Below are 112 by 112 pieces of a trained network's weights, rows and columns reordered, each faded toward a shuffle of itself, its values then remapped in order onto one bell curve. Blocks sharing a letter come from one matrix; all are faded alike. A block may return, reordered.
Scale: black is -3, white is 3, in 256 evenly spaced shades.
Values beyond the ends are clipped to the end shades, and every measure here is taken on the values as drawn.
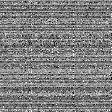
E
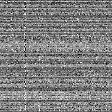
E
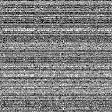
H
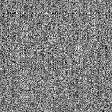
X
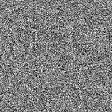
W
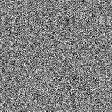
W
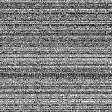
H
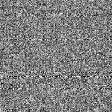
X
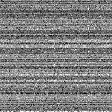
H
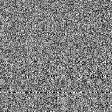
X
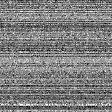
H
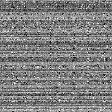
E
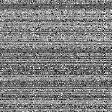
E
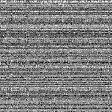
H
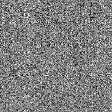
X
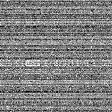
H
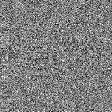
W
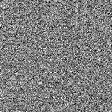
W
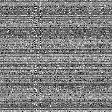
E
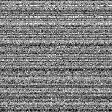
H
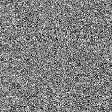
X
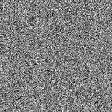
W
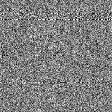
X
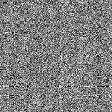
X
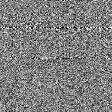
X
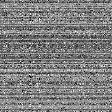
E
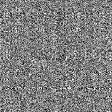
X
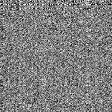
X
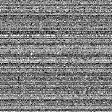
H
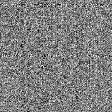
X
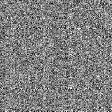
X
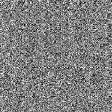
X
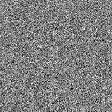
W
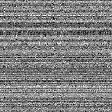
H
